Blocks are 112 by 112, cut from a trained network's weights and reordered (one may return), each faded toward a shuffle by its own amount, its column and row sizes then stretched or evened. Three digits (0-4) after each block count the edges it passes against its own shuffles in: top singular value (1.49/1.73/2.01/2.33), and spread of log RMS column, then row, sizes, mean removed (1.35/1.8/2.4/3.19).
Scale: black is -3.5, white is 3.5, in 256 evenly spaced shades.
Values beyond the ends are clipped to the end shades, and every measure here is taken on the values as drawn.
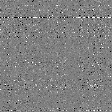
3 2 3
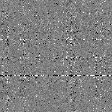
3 3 2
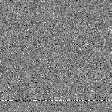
3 0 2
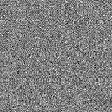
3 0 0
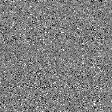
0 2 2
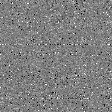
0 1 2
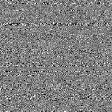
2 0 4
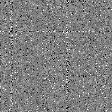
1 3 0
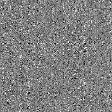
0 3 1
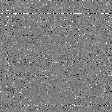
3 1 3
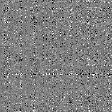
0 4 3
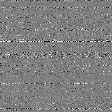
3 0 4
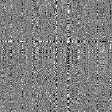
4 4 1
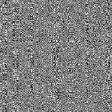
3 4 2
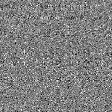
1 0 2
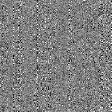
2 4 1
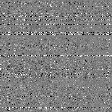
2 2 4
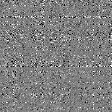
0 3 4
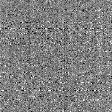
1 0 3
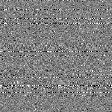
2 0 4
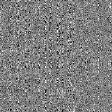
2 4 1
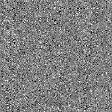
1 3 1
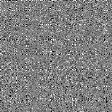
2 3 3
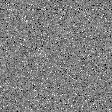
0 0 1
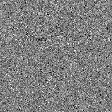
1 1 0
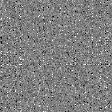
0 3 0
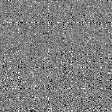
2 3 3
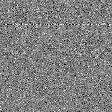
1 0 1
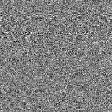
3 0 2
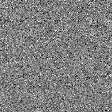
0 0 2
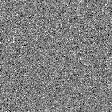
1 0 0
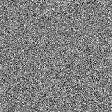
1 0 1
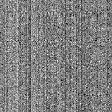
4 2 1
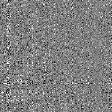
2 4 2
